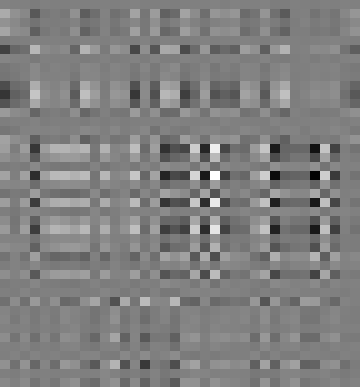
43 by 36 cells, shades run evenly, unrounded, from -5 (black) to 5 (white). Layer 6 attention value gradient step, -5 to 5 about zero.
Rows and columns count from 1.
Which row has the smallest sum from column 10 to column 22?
41
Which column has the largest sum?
22
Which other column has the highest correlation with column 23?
19
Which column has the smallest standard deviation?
35
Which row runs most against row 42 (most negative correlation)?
40
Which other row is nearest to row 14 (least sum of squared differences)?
5
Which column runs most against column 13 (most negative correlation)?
30
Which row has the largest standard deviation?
20
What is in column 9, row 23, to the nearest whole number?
2
